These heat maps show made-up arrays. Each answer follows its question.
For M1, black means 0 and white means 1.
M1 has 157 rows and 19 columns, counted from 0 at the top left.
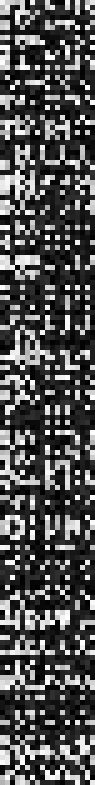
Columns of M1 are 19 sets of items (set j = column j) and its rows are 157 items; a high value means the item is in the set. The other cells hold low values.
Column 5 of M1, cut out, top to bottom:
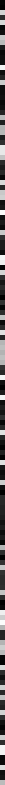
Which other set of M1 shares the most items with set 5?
3
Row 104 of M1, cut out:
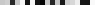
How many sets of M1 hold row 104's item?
11
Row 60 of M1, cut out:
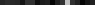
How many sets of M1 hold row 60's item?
1
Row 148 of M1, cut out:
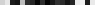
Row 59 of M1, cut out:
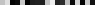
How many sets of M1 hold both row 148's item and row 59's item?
4
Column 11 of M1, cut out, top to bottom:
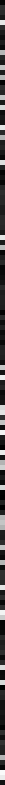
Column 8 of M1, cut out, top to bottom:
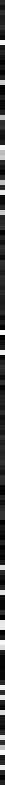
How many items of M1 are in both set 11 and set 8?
0
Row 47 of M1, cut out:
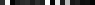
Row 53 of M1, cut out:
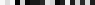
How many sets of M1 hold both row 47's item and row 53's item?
3
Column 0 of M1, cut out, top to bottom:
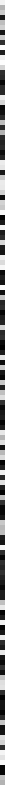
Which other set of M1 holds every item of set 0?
1
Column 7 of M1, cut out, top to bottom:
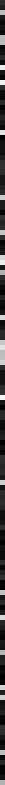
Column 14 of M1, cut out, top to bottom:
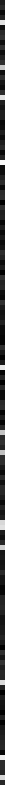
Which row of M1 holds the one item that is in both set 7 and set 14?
13
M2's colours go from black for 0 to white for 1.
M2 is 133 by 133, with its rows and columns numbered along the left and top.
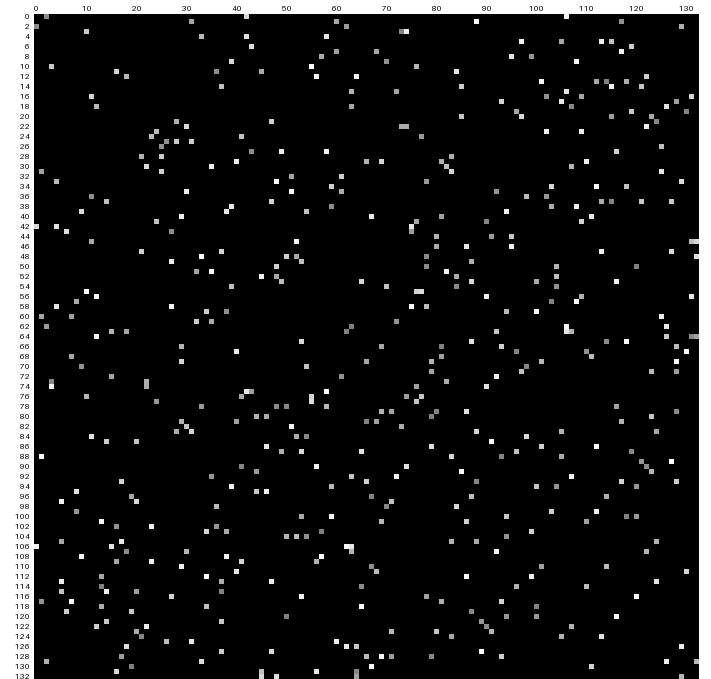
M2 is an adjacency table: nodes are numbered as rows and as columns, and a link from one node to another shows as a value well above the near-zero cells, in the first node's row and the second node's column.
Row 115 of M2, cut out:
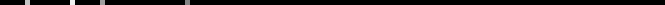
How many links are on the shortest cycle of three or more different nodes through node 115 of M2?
3
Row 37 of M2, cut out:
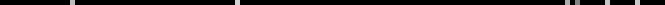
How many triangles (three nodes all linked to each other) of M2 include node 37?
4
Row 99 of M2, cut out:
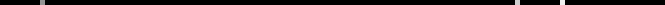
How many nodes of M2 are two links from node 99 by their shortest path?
6
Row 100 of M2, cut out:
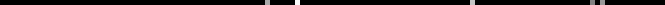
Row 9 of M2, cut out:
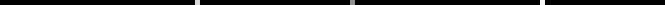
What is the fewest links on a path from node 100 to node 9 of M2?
3
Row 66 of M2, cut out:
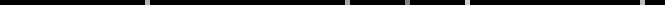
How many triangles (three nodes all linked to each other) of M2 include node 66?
4
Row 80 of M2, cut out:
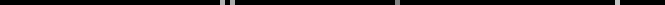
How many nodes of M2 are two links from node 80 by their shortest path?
7
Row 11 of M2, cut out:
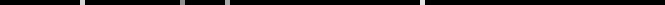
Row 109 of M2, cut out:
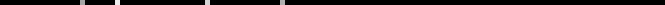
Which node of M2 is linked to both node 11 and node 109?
node 16
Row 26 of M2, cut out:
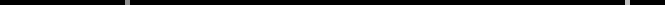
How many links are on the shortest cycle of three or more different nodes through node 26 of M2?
4
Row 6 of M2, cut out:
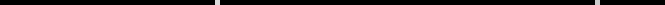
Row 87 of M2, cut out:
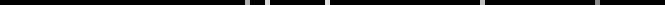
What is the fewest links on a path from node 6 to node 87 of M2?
2
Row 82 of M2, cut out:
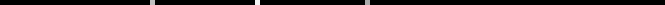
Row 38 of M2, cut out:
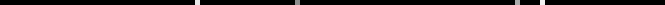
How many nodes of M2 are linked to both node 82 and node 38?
0
